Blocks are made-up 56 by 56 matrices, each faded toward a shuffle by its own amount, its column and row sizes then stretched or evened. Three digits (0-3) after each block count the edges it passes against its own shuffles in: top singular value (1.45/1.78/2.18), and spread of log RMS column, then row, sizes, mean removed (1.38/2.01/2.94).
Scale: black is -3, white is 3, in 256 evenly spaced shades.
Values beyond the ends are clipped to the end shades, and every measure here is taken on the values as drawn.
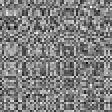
3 0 1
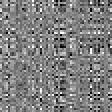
3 3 2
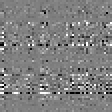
3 2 3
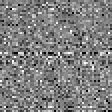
3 0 2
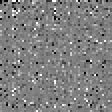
0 2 2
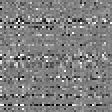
3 1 3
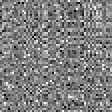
3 1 0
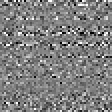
2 1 3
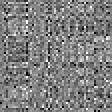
3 2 0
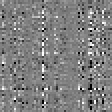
3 3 2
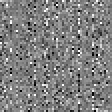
0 3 0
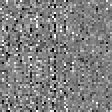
2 2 0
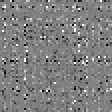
1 2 2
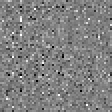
1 1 1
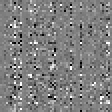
1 3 2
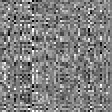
3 3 0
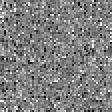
1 1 0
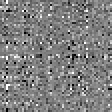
2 2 2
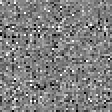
1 1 1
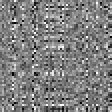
3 3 1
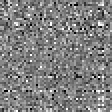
2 1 2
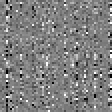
2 3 0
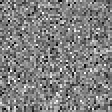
2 1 0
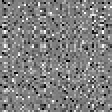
3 1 0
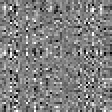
2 3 1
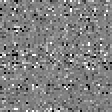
0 1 2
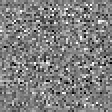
0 1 2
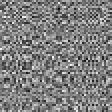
3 0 2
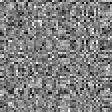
3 0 1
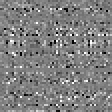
2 1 3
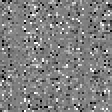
0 2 0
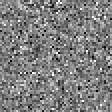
0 1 0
